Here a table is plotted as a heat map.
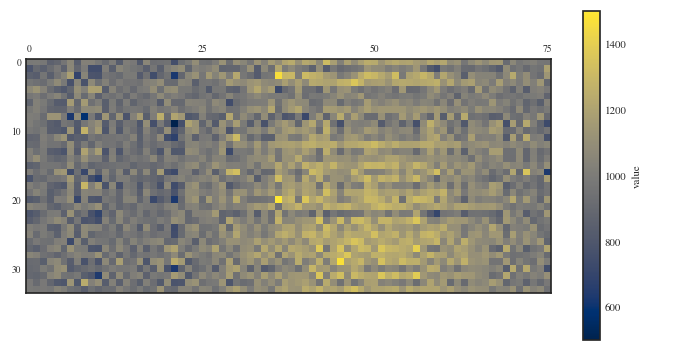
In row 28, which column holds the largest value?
46
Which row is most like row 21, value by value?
28
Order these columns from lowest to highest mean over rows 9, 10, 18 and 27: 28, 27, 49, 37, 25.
25, 27, 28, 37, 49
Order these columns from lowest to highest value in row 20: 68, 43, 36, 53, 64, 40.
68, 64, 43, 53, 40, 36
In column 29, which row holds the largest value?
16
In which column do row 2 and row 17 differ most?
21
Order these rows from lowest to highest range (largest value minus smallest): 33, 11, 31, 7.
7, 33, 11, 31
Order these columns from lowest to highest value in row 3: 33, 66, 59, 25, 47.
25, 66, 33, 59, 47
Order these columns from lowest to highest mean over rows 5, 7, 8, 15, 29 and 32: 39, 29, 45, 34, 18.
18, 29, 34, 39, 45
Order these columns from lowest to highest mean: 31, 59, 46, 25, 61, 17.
17, 25, 31, 61, 59, 46
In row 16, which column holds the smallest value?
75
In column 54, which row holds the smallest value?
9
